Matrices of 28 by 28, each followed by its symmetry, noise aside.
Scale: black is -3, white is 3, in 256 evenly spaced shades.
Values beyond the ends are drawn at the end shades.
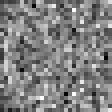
mirrored top to bottom.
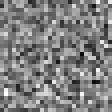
antisymmetric.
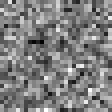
symmetric.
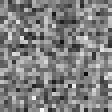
antisymmetric.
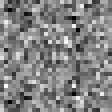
mirrored top to bottom.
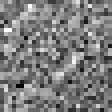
symmetric.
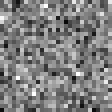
antisymmetric.
